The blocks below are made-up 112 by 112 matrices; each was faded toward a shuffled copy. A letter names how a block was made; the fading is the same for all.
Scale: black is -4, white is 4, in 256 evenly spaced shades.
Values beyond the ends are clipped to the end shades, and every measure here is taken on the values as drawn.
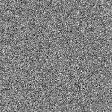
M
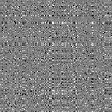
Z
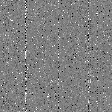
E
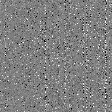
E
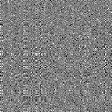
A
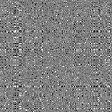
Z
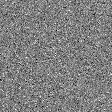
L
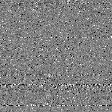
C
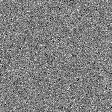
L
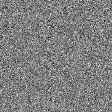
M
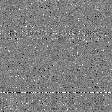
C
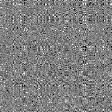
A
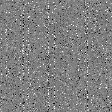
E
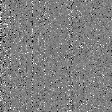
E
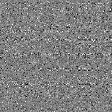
C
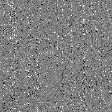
E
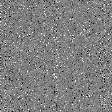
E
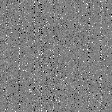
E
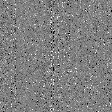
E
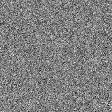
M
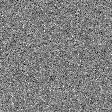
L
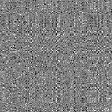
A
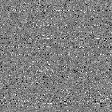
C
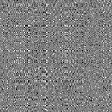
Z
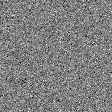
L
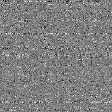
C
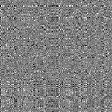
A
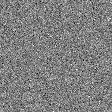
L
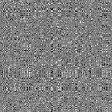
Z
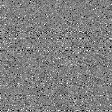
C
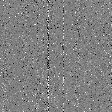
E
